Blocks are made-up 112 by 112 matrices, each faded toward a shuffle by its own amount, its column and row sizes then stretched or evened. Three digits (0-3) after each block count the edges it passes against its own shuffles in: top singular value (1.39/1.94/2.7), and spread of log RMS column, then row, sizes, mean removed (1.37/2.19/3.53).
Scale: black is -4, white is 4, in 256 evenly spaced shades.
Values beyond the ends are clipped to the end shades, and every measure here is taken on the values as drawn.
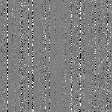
2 3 0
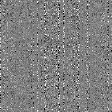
0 3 1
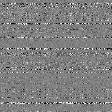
2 1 3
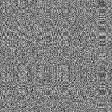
3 1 1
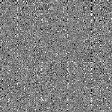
2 2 1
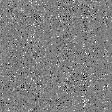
0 2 1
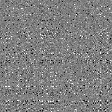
2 1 2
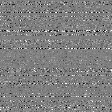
2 0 3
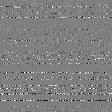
2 0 3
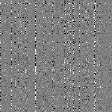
2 3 2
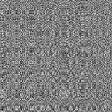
3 2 2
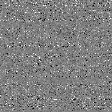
1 1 2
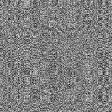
3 2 0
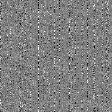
2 3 0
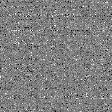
1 1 2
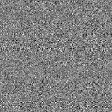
2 1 2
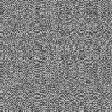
3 0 2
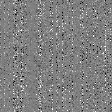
0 3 0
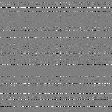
3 1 3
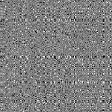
3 2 2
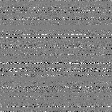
2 0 3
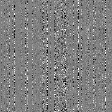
1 3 0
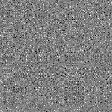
2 0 1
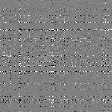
2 2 3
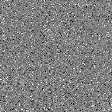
1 1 1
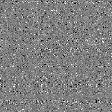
2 1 2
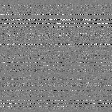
2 0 3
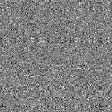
2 0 2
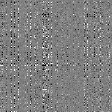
2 3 2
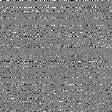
2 0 3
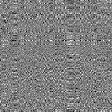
3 1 2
